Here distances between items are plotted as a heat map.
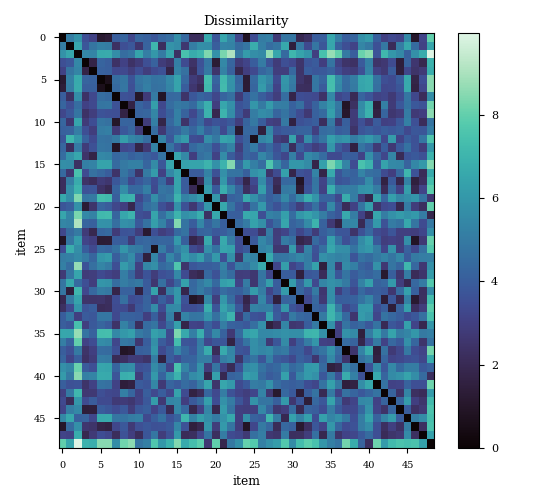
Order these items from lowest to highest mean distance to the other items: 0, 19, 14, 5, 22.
0, 14, 5, 22, 19
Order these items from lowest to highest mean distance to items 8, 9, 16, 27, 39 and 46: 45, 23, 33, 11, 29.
23, 11, 33, 29, 45
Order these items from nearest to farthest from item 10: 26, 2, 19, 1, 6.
1, 19, 26, 6, 2
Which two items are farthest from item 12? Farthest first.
48, 1
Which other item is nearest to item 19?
40
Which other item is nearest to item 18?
31
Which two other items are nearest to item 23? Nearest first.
11, 4
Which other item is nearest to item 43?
32
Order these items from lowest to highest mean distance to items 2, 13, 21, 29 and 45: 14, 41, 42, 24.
41, 14, 42, 24
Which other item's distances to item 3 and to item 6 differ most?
5
